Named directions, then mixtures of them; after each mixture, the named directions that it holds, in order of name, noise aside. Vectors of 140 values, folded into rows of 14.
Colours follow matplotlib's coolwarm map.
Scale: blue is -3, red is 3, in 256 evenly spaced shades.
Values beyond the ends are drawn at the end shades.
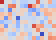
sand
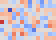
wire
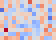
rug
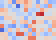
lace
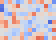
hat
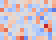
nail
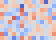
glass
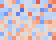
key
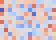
rug, wire.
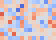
glass, wire.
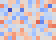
key, wire.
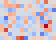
nail, sand.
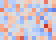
nail.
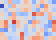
hat, lace, rug.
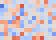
glass, hat.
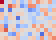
rug, sand.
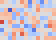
wire.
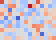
sand.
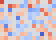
rug, sand.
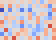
key, rug, wire.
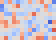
hat.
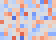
glass, wire.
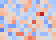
lace.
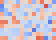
hat.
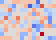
rug, sand.
